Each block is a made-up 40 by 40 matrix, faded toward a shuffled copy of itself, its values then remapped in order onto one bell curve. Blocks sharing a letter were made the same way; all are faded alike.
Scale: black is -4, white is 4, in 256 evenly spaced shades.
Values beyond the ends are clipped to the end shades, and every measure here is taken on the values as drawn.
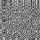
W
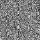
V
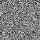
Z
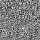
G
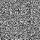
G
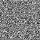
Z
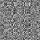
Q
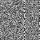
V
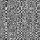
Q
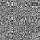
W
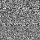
Z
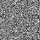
V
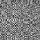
W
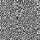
W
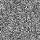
G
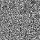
V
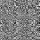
W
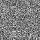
G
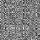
W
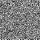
Z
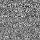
Z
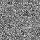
G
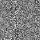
V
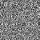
G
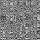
W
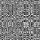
Q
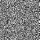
V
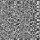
Q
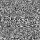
Z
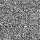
Z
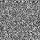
G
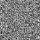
V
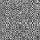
Q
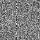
V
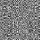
W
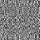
W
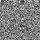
G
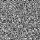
G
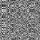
Q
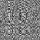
W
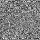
Z
